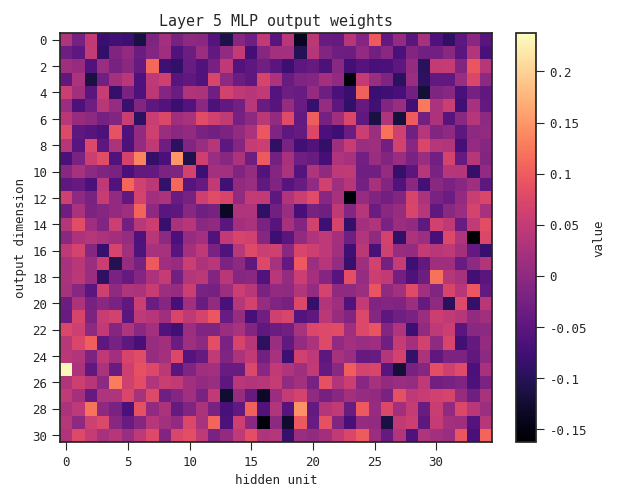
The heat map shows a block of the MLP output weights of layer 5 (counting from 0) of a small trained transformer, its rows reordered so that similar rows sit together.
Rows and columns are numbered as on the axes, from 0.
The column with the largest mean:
7
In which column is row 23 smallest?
16
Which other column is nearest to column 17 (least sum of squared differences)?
8
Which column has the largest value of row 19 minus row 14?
21
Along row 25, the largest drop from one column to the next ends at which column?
1
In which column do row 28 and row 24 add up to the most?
19
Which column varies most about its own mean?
23
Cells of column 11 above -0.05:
28
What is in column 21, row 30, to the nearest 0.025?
0.025
